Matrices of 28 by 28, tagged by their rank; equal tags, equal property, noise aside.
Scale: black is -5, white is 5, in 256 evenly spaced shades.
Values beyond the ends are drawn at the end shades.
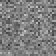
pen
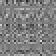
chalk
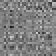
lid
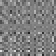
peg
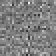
pen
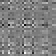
peg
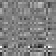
peg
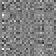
chalk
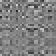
chalk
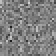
pen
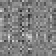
chalk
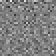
pen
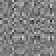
chalk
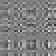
peg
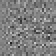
pen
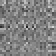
lid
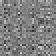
lid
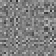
lid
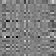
peg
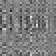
chalk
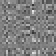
chalk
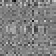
lid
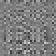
chalk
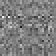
lid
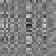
peg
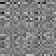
chalk
